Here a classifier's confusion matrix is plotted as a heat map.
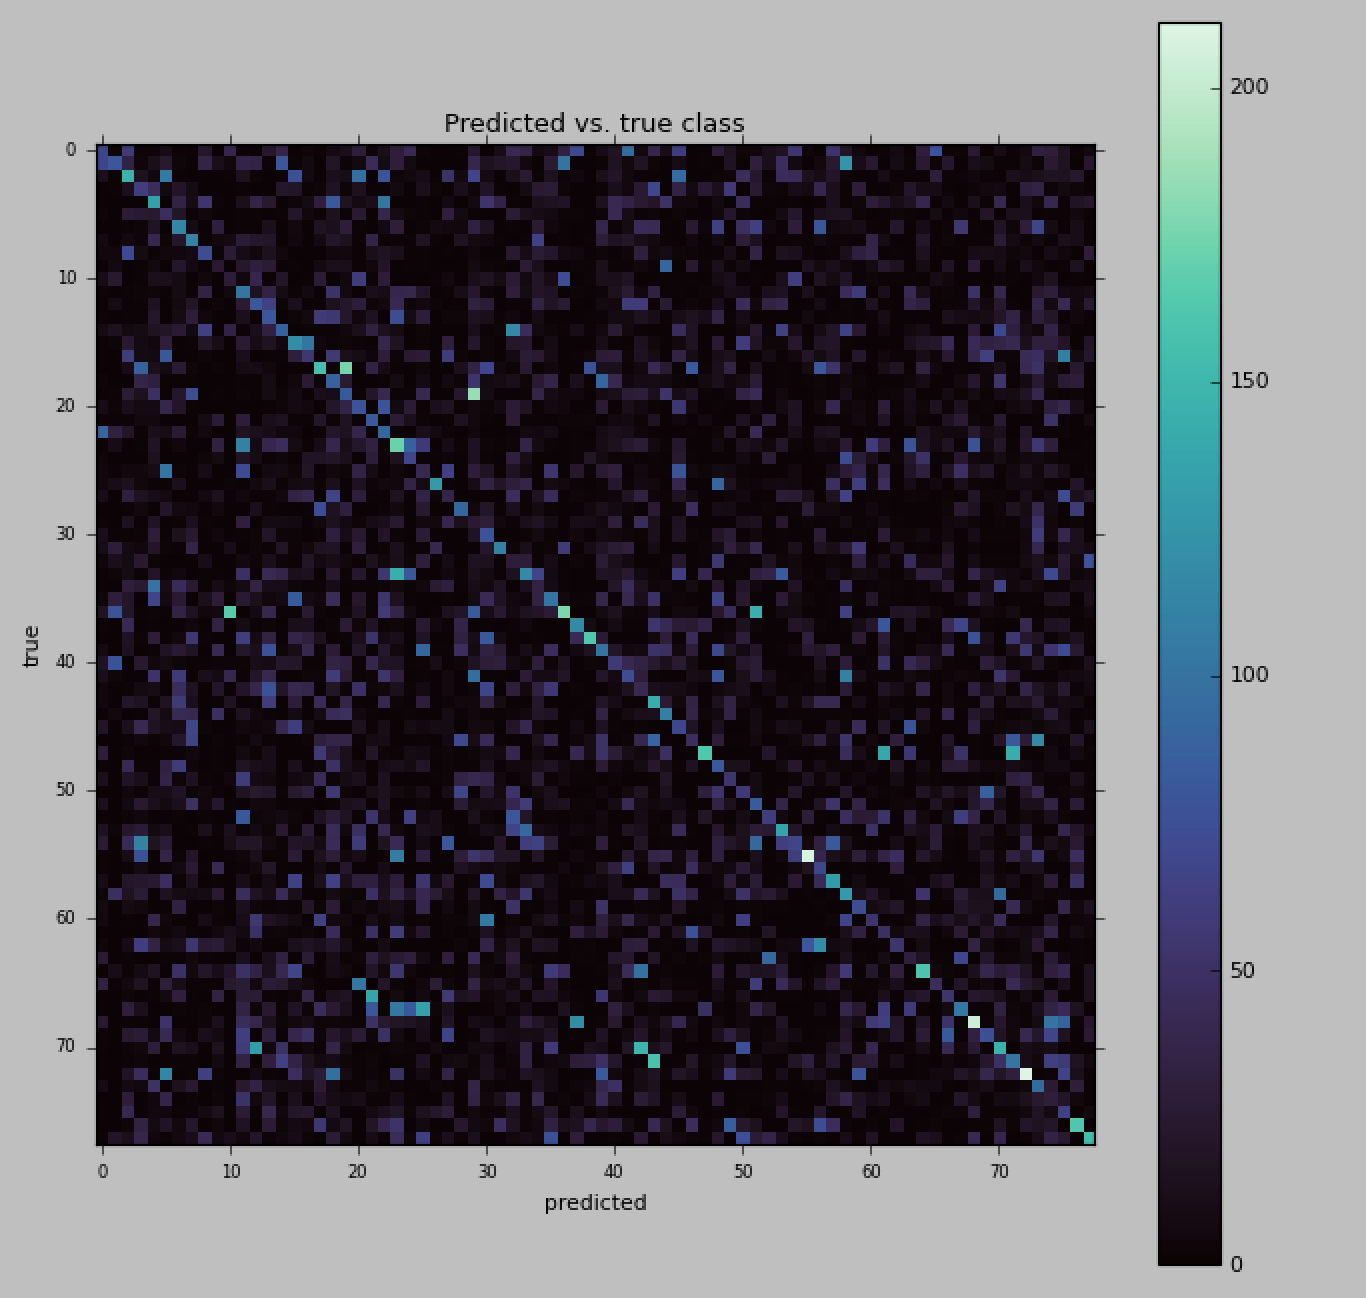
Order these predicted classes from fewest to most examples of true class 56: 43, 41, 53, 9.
53, 43, 9, 41
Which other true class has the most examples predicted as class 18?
72
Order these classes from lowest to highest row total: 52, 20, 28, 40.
28, 20, 52, 40
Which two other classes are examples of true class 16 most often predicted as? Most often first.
75, 5
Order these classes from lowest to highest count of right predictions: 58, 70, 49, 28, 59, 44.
49, 59, 28, 44, 58, 70
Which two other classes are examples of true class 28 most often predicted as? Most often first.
17, 76
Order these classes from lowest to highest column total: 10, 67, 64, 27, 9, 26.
26, 10, 9, 67, 27, 64
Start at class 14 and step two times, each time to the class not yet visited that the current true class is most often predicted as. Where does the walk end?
77
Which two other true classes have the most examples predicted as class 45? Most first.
2, 25
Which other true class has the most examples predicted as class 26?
31
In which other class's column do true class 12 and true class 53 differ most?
33
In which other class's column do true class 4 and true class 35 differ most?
15
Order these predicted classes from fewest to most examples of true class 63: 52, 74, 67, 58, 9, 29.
9, 58, 74, 29, 67, 52
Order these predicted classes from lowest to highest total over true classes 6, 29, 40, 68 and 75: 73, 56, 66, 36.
36, 66, 56, 73
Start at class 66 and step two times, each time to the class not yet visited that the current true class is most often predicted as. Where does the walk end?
74
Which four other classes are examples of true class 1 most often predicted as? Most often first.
58, 36, 14, 0
